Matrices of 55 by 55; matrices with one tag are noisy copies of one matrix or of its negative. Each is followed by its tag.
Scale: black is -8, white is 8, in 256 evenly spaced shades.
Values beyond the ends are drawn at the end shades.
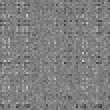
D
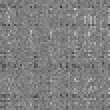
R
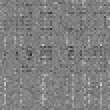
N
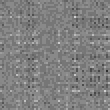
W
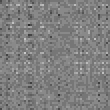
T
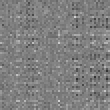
W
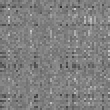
R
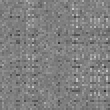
W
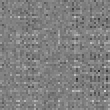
W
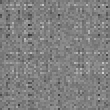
T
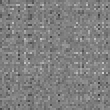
T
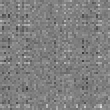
D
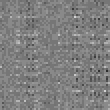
W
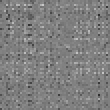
T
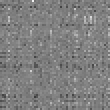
R
